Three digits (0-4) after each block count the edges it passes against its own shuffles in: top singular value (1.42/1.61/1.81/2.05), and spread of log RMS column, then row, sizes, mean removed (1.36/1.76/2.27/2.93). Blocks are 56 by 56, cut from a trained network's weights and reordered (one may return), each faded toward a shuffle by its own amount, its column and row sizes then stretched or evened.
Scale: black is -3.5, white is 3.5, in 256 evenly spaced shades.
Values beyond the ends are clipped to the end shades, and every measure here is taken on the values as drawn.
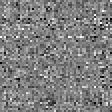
3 2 3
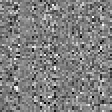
2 4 1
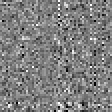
0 3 2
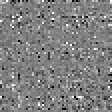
0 3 3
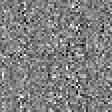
1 3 1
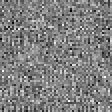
3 0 2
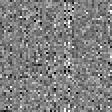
0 4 1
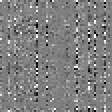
2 4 2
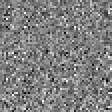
1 1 2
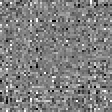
1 3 3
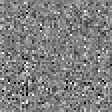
1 2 2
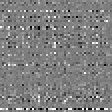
4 1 4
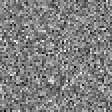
1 1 0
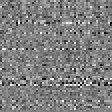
3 0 4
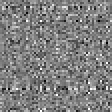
4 1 3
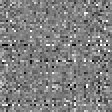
2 3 3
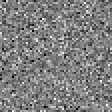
0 0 0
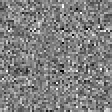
1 1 1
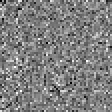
1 1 1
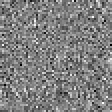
2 0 0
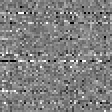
2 1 3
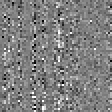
0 4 0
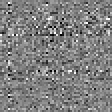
3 2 3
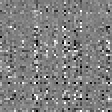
2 4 3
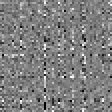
2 4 2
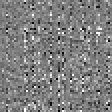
0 4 2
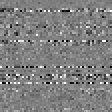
2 0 4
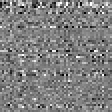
3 1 4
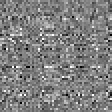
3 2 3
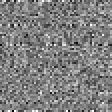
3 0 3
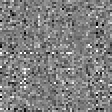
0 3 2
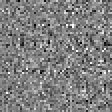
1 2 2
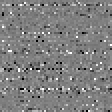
1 0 4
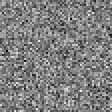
1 0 0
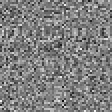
3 0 0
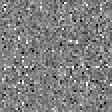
0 2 0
